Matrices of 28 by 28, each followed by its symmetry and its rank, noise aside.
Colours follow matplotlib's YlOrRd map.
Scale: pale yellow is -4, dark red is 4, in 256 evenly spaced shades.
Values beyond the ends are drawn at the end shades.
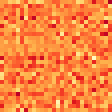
no symmetry, rank six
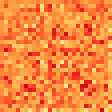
symmetric, rank six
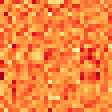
no symmetry, rank six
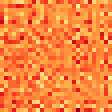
antisymmetric, rank six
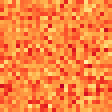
antisymmetric, rank six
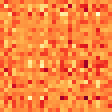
no symmetry, rank three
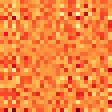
no symmetry, rank three
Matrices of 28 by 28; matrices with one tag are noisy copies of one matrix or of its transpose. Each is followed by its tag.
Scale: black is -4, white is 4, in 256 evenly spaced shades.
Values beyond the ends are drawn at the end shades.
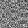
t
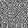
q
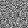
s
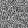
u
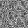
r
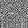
q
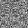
r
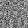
t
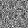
r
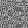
u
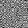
q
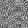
u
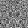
s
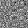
s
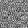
u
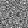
s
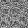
r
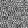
u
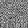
q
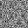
r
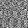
t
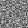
s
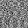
t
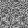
r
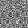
s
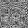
r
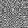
q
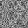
r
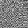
q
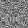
r
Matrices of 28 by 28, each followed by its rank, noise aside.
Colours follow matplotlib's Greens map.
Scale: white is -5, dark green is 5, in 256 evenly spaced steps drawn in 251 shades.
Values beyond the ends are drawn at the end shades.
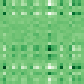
one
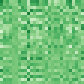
three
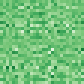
four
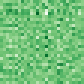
four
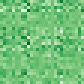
three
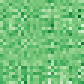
four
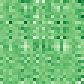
three
